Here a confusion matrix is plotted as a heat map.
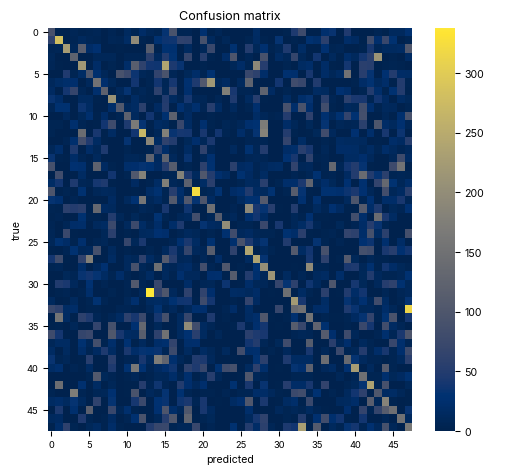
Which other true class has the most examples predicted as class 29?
21
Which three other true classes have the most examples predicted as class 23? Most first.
7, 28, 40
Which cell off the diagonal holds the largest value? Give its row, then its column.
31, 13
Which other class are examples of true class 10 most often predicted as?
16
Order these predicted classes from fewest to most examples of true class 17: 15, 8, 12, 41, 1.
15, 8, 1, 41, 12
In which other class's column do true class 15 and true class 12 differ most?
28
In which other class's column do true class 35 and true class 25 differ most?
18
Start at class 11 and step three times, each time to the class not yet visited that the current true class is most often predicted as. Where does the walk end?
1
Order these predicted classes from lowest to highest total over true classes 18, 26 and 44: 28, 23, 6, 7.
23, 7, 28, 6
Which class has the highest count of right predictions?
19
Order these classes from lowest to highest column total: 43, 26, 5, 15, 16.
5, 43, 16, 26, 15
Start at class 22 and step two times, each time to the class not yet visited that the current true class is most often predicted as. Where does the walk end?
3
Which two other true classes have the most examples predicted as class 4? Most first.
12, 2
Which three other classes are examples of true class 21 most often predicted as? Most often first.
26, 6, 41
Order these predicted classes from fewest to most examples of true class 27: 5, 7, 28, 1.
7, 28, 1, 5
